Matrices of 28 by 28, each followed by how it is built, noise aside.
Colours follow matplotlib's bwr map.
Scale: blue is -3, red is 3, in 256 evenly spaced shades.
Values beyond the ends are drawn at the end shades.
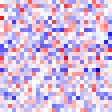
repeating columns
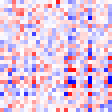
low rank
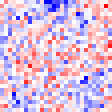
smooth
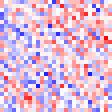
Toeplitz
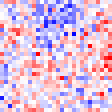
smooth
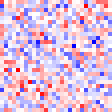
Toeplitz
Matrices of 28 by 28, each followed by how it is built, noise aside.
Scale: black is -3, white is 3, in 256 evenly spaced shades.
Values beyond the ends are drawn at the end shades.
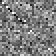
diagonal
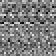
repeating columns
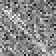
Toeplitz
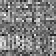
blocks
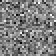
noise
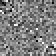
block diagonal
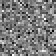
noise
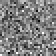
noise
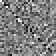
diagonal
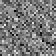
Toeplitz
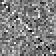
diagonal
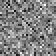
Toeplitz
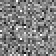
repeating rows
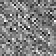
Toeplitz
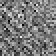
Toeplitz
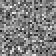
noise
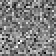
repeating columns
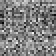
blocks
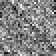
Toeplitz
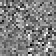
block diagonal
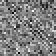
Toeplitz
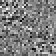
block diagonal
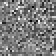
upper triangular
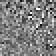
upper triangular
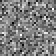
noise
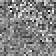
upper triangular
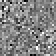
block diagonal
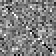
diagonal
